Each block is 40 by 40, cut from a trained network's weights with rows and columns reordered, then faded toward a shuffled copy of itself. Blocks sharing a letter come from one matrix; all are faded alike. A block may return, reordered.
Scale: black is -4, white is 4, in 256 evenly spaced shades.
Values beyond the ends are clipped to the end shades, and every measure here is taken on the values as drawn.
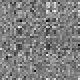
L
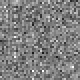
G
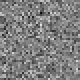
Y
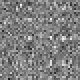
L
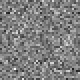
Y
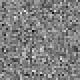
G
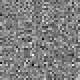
G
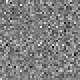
G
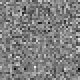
G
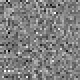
L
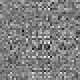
L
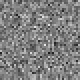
Y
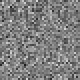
Y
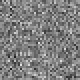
Y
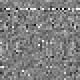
L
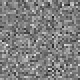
Y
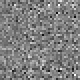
L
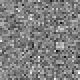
G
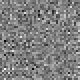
G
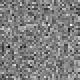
Y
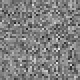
Y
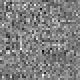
G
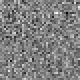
Y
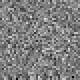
Y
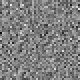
Y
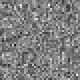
Y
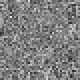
Y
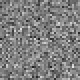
Y
